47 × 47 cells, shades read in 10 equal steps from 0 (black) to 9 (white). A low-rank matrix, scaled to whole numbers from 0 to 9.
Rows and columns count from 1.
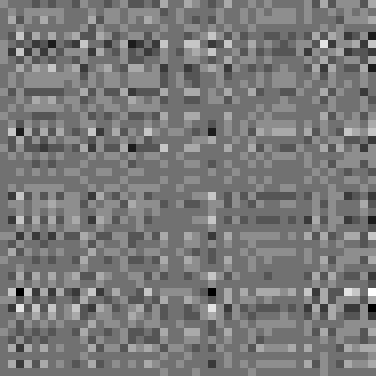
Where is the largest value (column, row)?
47, 37
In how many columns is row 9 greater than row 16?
17
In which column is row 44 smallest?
3
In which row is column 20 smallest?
6
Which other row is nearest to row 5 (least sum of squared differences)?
35
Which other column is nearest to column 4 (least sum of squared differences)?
19
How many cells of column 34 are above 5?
1
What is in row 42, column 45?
5
